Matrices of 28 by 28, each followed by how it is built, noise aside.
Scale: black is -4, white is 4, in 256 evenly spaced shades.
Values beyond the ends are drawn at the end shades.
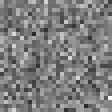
noise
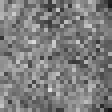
smooth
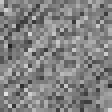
Hankel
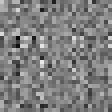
low rank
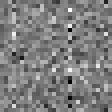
uneven columns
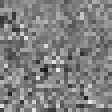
lower triangular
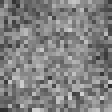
smooth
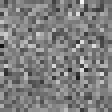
low rank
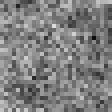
smooth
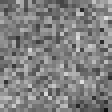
smooth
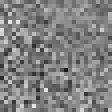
lower triangular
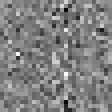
uneven columns
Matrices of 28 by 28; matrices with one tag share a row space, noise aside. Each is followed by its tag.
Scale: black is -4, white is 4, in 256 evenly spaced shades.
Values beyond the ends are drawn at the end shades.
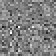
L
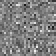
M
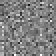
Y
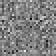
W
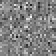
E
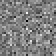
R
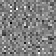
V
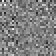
W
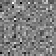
Y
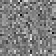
E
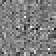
M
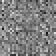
W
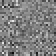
W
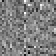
M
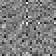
R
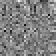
M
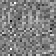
V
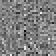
M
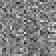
M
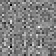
V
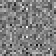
R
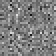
L
